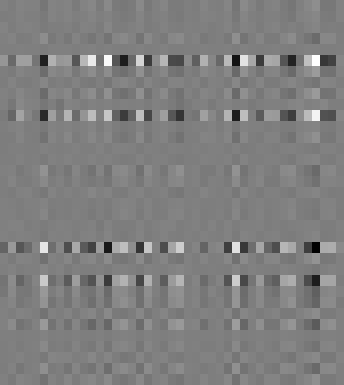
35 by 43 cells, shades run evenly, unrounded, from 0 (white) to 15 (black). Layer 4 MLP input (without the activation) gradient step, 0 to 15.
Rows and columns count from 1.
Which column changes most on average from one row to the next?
40
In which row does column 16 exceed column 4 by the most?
6
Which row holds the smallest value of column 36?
23
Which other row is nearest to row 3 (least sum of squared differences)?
22
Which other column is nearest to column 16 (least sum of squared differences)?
37
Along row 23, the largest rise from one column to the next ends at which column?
31
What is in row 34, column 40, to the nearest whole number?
9
